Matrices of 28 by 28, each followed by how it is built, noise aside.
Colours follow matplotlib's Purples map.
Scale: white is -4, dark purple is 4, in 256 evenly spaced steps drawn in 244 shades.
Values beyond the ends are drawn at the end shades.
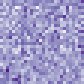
blocks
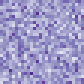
noise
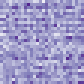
blocks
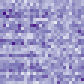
blocks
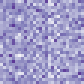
repeating rows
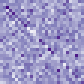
diagonal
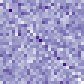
diagonal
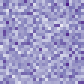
repeating rows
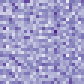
repeating rows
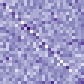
diagonal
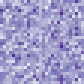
repeating rows
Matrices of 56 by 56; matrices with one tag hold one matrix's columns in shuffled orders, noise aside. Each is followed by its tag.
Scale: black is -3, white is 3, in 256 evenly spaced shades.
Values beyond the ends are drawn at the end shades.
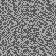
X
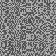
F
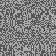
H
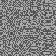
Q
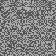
Q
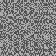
F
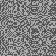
X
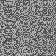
X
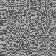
Q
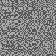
Q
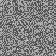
X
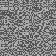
Q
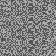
X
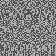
H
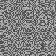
Q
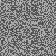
X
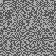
Q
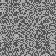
F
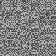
Q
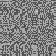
H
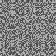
F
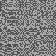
Q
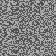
X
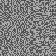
X
